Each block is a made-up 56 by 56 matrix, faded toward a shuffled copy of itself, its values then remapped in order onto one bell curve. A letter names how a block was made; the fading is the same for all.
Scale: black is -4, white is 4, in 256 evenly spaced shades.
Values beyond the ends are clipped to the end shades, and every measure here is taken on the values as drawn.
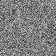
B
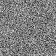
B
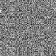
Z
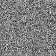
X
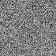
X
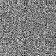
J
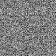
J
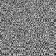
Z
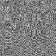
Z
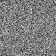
B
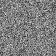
B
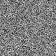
B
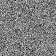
B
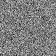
B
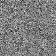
X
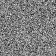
B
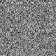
J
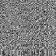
Z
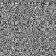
Z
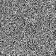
X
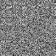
J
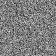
B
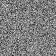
B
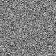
J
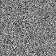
X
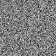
X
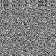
Z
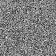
B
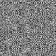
Z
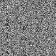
X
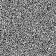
B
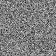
B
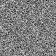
B
